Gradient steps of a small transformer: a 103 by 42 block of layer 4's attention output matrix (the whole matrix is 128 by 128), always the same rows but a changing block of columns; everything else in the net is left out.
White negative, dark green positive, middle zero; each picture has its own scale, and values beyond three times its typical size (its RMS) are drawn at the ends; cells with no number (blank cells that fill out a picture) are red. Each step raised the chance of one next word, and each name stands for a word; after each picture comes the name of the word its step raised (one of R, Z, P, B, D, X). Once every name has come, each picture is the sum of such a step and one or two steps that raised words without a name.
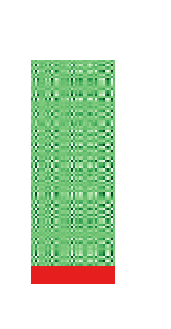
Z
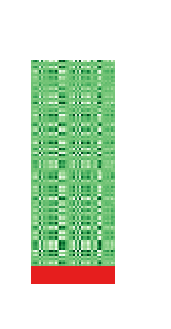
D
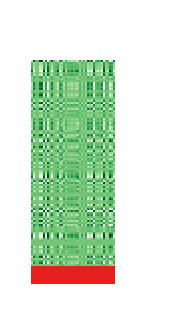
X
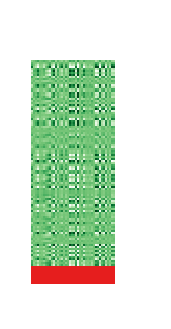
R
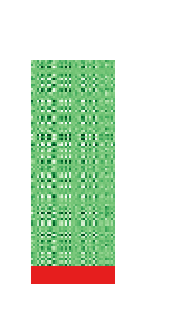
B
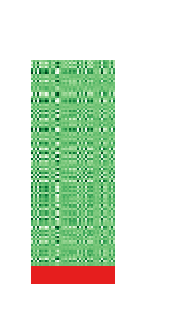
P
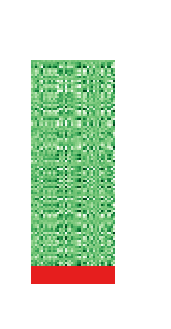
R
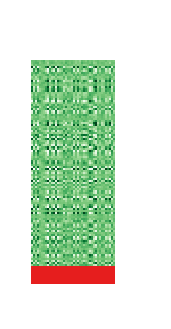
B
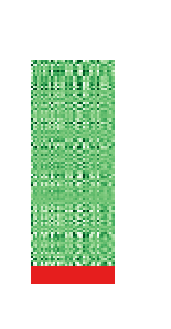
X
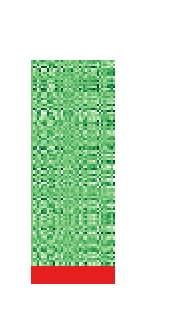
R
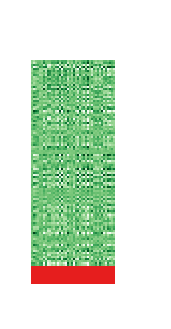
R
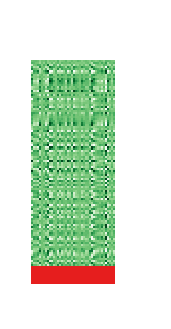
Z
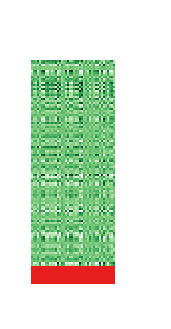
X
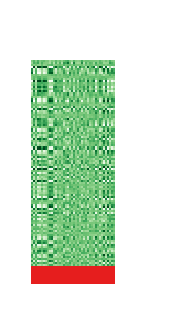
P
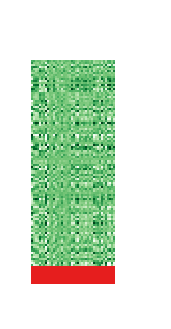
B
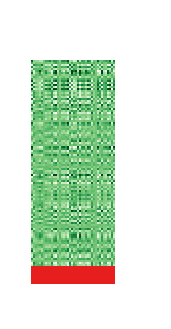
X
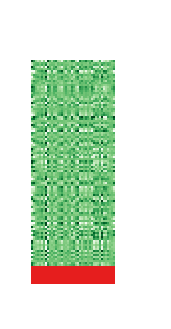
D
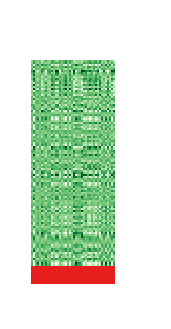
X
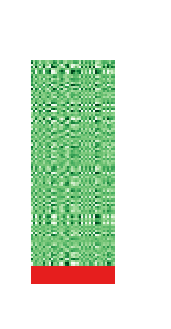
R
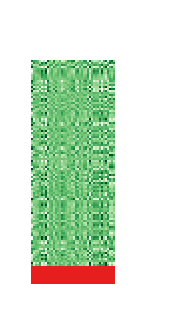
D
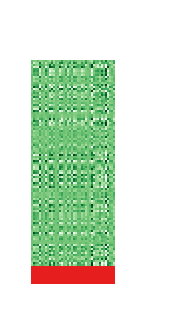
R
